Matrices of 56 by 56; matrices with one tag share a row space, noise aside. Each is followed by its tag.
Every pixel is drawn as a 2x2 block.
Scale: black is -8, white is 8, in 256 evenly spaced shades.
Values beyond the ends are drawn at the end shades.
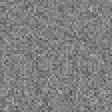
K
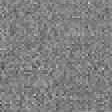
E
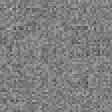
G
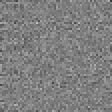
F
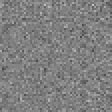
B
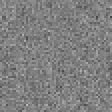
B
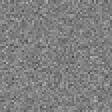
K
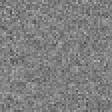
G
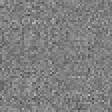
E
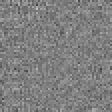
F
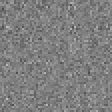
K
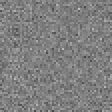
F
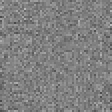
F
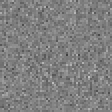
K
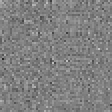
E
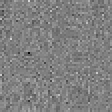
E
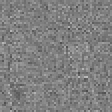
G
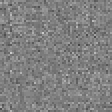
G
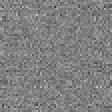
F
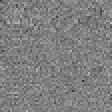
F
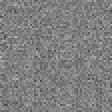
F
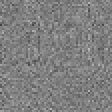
E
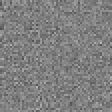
F
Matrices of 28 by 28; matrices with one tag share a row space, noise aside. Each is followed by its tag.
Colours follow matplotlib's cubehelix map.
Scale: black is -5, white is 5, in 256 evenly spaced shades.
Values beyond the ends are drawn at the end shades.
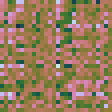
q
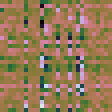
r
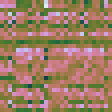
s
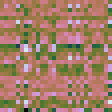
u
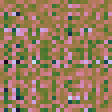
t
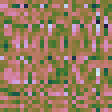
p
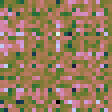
q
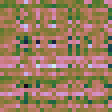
u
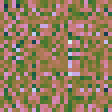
t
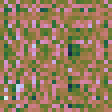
t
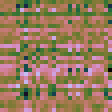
u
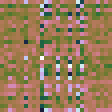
r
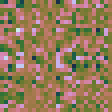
q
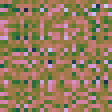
p
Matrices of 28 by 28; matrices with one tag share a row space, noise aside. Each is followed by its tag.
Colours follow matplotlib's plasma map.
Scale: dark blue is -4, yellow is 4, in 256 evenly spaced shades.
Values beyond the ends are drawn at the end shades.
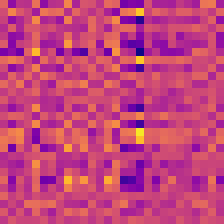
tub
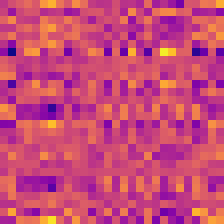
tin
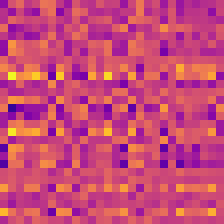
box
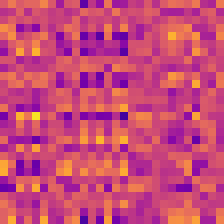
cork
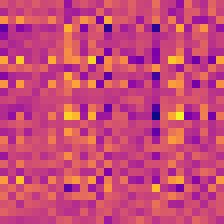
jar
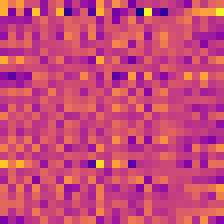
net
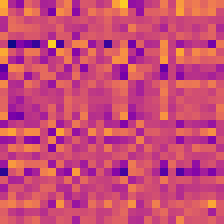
box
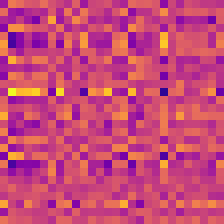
box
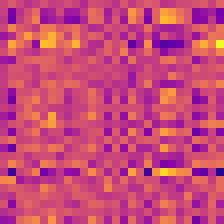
tin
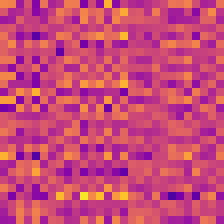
cork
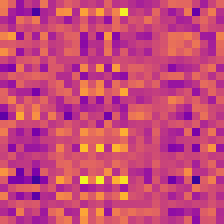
cork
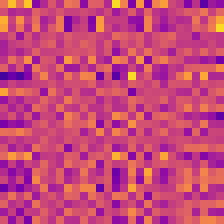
net
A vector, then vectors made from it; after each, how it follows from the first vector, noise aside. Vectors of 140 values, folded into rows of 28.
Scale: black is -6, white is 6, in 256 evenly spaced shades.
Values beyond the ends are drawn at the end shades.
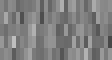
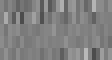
partly zeroed.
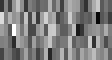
reversed, negated, scaled up.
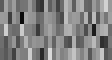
wrapped around, negated, scaled up.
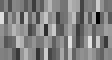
reversed, negated, scaled up.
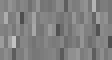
partly zeroed.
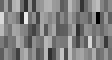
reversed, negated, scaled up.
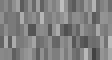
sign-scrambled.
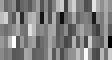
scaled up.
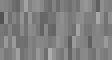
reversed, shrunk.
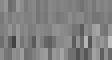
negated, partly zeroed.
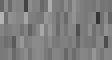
reversed, negated, partly zeroed.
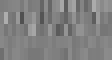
partly zeroed.
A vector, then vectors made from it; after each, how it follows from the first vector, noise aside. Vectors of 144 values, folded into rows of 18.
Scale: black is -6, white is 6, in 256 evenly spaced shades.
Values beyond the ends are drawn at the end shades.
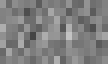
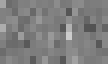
partly zeroed.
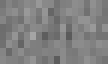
negated, shrunk.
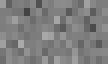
partly zeroed.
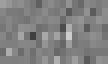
partly zeroed.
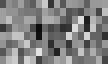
reversed, negated, scaled up.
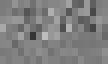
partly zeroed.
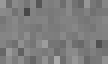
partly zeroed.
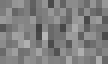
reversed, negated.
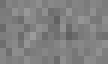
negated, shrunk.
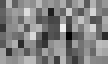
negated, scaled up.
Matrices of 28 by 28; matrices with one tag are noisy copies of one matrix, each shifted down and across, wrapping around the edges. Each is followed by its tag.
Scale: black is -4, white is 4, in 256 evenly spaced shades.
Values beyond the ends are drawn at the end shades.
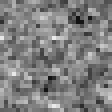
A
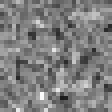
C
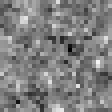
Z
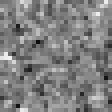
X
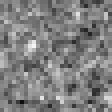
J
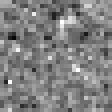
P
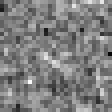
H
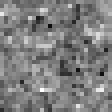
A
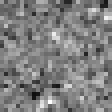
P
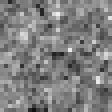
Z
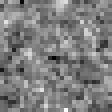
J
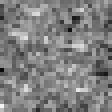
A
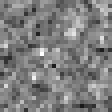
Z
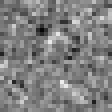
P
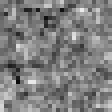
Z
